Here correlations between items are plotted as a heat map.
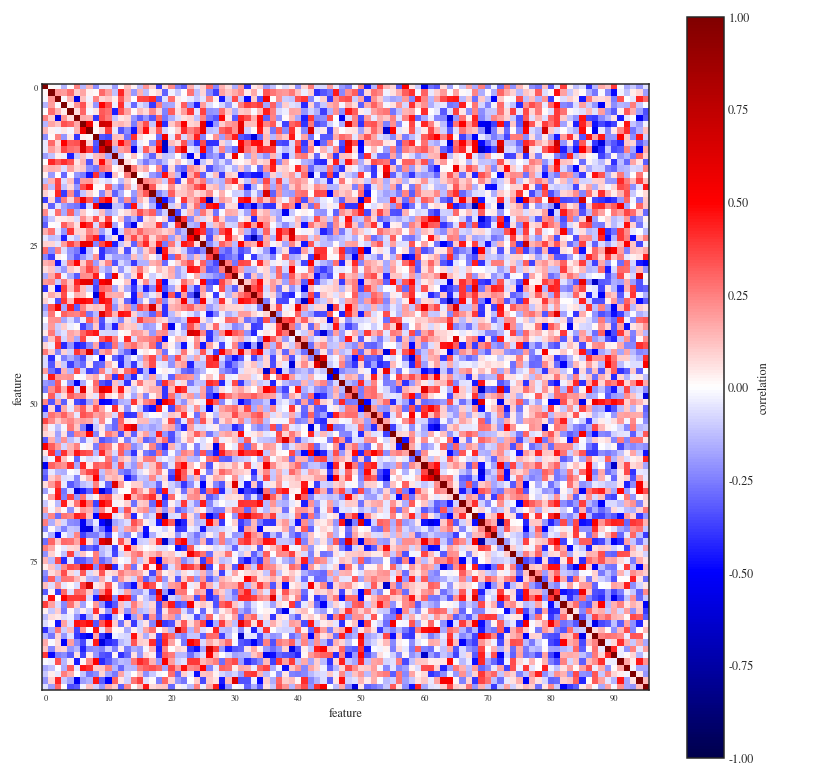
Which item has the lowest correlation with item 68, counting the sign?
19
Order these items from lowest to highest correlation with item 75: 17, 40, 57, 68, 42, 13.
68, 42, 13, 40, 57, 17
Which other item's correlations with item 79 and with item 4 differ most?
54
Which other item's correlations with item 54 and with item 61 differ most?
62
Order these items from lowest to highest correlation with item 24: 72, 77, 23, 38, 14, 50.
72, 77, 50, 38, 14, 23
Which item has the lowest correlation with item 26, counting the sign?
18
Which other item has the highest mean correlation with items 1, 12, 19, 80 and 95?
38
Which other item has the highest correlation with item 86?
21
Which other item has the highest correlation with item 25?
76
